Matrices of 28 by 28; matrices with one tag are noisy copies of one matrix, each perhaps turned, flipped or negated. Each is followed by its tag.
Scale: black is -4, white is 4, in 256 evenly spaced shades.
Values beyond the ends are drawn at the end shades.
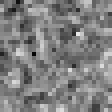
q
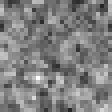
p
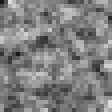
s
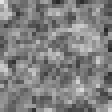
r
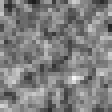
p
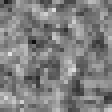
s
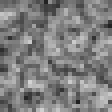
q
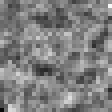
s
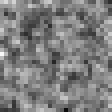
r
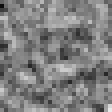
s
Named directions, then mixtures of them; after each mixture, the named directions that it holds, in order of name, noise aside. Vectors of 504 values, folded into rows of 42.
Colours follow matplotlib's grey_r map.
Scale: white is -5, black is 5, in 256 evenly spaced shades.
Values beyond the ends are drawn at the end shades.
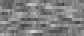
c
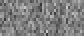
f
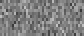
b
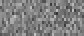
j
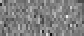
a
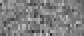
a, c.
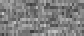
b, c.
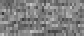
b, c.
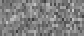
c, j.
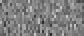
a, j.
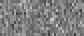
b, j.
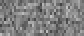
c, f.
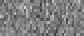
b, f.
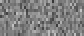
b.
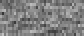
b, c.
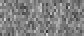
f.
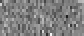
a.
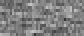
c, j.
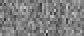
f.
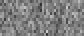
f.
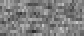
b, c.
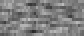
c.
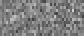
c, j.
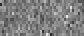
a, j.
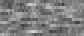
c.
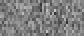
f, j.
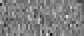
a.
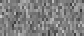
b.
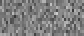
j.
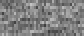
b, c.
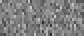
a, j.
